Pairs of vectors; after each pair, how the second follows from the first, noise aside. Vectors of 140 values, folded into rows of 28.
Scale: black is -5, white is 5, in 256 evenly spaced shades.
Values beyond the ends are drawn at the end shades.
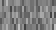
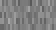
reversed, shrunk.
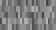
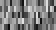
reversed, scaled up.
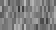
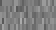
wrapped around, negated, shrunk.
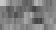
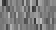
sign-scrambled.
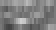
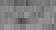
negated, shrunk.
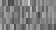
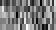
reversed, scaled up.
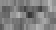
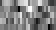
wrapped around, negated, scaled up.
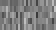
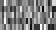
wrapped around, negated, scaled up.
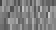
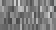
sign-scrambled.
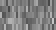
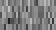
negated.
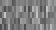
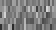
sign-scrambled.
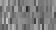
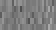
reversed, shrunk.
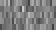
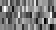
wrapped around, negated, scaled up.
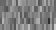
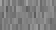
reversed, shrunk.
